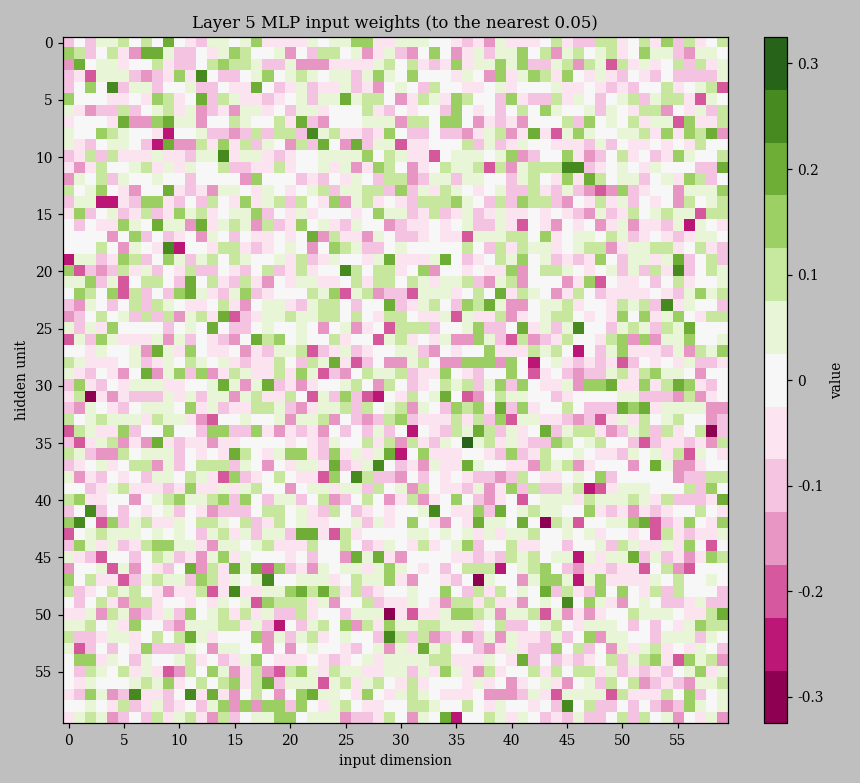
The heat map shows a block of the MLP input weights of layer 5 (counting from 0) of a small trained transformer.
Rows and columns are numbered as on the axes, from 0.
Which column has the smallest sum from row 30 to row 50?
46
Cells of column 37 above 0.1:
7
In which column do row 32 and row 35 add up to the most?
36
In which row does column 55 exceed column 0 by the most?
19
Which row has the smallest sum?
31
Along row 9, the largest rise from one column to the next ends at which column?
9
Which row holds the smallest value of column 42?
28
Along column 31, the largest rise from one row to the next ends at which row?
35
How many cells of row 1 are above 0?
29
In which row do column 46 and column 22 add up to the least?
27
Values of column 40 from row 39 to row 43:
0.15 0 0 0 0.05
